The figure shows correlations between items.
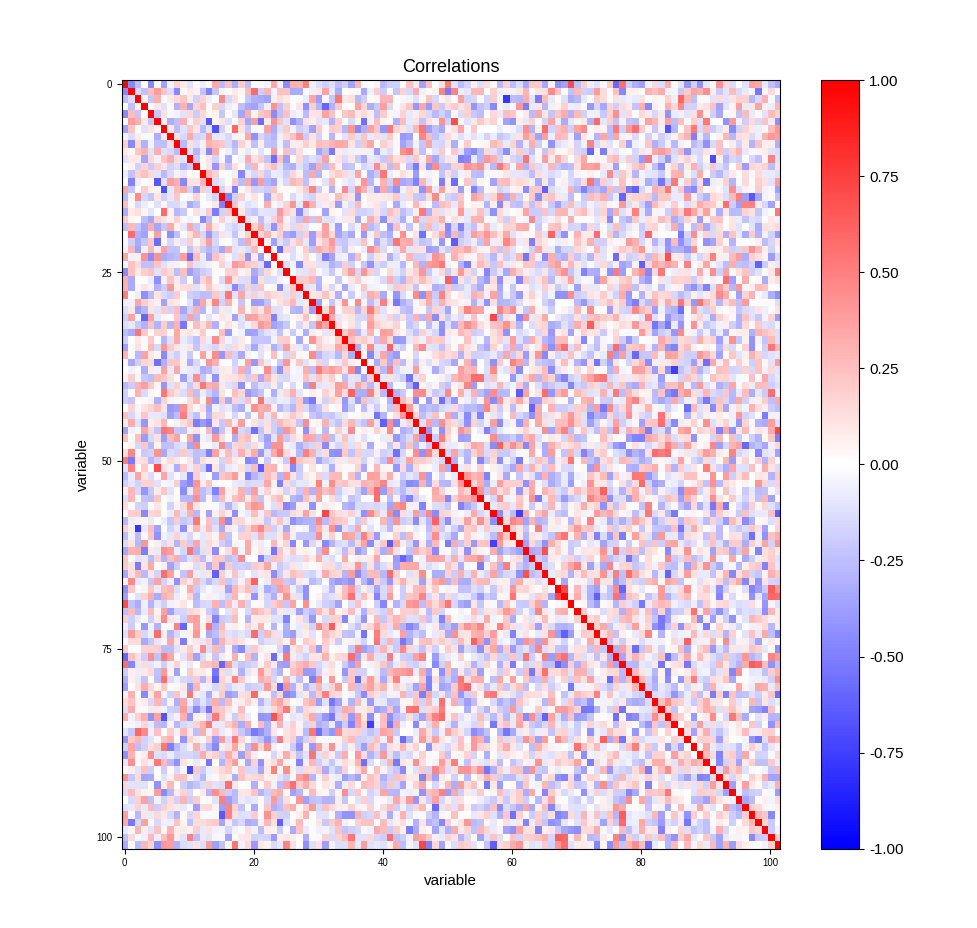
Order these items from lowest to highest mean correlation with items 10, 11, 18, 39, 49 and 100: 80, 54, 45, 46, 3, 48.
3, 80, 46, 48, 45, 54
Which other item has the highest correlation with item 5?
51
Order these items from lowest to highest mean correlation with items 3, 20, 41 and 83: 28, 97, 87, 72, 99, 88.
72, 99, 97, 28, 87, 88
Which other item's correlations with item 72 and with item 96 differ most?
58
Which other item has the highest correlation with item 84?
23
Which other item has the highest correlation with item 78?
65
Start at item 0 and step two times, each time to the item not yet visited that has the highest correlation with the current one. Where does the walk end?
50
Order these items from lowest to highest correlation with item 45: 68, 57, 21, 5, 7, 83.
21, 7, 5, 68, 57, 83
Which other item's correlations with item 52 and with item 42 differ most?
56
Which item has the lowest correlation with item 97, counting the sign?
15
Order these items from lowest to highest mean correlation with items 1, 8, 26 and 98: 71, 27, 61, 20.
61, 20, 71, 27
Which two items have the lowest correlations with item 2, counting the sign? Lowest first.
59, 64
